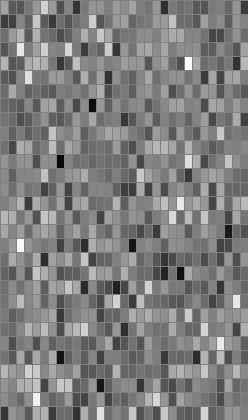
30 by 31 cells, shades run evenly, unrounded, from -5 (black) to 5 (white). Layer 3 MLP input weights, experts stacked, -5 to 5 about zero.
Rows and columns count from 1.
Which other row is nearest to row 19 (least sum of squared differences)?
28
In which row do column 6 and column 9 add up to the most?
4
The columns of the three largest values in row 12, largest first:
24, 29, 25
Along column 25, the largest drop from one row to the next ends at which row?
26
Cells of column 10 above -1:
21
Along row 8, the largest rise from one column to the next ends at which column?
13
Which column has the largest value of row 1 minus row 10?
6
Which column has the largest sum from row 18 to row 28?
5
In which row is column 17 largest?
30
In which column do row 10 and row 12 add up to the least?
8
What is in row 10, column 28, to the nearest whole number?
3
